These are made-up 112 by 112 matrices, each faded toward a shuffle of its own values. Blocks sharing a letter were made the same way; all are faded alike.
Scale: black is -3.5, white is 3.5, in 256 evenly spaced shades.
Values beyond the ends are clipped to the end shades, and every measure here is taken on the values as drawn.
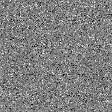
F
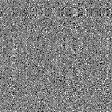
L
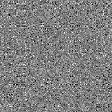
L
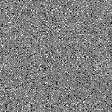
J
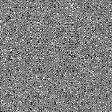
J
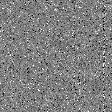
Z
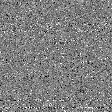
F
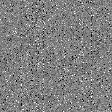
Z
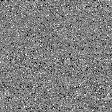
F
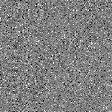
J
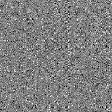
L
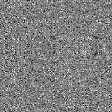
L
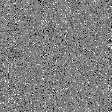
Z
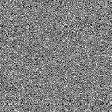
L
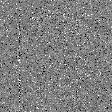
Z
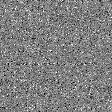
F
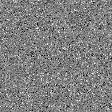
F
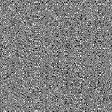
L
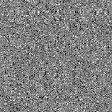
J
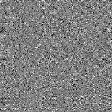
L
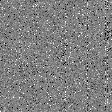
Z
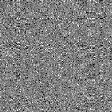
L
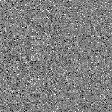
J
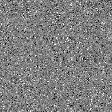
J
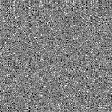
L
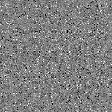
J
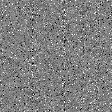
Z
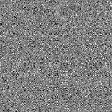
L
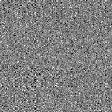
L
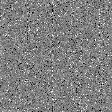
Z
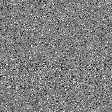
F
